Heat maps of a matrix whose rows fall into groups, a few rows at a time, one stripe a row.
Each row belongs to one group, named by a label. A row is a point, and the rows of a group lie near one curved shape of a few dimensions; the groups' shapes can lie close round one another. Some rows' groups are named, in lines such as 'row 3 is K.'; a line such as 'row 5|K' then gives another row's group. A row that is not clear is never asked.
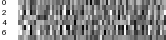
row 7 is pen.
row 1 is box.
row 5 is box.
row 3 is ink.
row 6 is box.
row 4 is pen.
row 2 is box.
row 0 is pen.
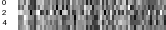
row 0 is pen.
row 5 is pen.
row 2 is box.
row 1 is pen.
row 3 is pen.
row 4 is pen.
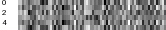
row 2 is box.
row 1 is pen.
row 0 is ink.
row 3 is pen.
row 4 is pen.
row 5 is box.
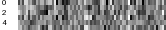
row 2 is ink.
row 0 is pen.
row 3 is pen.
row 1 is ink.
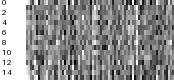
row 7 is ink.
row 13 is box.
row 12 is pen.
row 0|box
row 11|pen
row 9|pen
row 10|pen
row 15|box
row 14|box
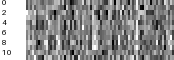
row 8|box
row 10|pen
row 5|pen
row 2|ink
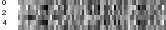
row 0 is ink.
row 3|box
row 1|ink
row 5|ink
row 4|ink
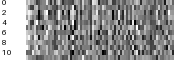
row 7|box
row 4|box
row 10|pen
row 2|box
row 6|ink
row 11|pen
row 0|ink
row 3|box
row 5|pen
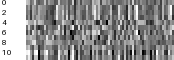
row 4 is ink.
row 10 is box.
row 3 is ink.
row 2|ink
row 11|box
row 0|box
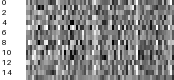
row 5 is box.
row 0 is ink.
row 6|pen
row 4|pen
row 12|box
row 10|pen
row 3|ink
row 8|box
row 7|pen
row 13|ink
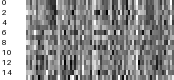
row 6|pen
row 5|box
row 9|pen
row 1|ink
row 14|ink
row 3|ink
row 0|ink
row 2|ink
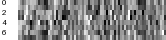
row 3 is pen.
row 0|ink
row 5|box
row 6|ink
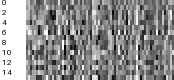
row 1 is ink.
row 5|box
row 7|ink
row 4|ink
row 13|pen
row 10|box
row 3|ink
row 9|pen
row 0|box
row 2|ink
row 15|ink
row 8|ink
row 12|ink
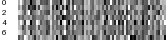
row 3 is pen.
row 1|pen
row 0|box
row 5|box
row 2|box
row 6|box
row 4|box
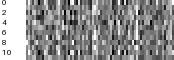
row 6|ink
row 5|ink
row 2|pen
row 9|ink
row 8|box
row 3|pen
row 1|ink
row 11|pen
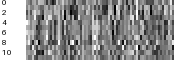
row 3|pen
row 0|ink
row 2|pen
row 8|box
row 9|pen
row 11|pen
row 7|ink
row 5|box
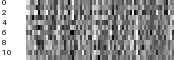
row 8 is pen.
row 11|ink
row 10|pen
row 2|box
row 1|box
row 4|ink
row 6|pen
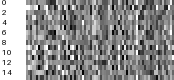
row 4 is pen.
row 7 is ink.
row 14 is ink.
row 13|box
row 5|pen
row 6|ink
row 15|pen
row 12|pen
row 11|box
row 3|pen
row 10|pen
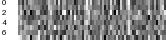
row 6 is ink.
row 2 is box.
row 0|ink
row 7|box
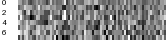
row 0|box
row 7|pen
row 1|pen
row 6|box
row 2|box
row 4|ink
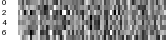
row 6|box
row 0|ink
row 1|ink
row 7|box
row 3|ink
